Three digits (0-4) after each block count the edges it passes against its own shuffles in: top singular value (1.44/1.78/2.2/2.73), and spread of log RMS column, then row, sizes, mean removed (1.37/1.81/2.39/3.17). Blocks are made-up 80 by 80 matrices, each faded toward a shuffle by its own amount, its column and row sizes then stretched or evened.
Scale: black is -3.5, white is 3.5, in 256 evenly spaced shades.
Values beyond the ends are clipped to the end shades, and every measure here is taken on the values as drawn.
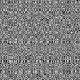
4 1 3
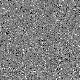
1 1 1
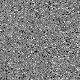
1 0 1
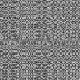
4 0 4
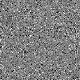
1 1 1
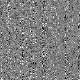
1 4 0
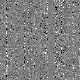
0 4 1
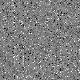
1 1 0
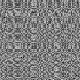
4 1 2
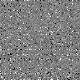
0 2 3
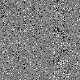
0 3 1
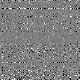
2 2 4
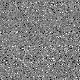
1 0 2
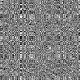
4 3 1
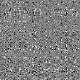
2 3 3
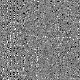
2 3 0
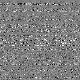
0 0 4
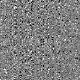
2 3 1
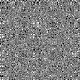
3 1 2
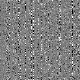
1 4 0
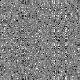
3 2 0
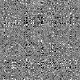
2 3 3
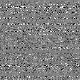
1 0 4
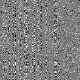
3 4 0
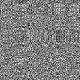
3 2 1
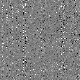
0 3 1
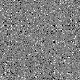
2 1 1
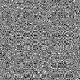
3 0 1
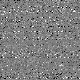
0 0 3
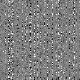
2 4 1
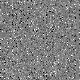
0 2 0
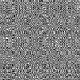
4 2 2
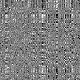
4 3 1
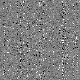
1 3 0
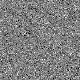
0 0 1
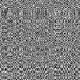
4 2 3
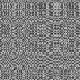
4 0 3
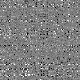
2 2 3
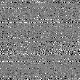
2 1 4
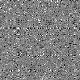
3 0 2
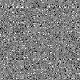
3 0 2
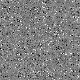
0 1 2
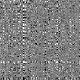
3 3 2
